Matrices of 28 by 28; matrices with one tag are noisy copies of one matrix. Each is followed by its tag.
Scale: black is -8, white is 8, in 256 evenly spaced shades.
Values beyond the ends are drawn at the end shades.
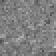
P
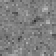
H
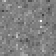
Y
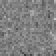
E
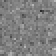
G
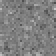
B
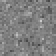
Y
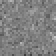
E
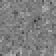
H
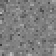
G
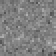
P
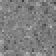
B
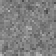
B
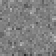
E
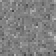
E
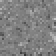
E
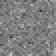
G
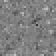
H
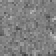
E
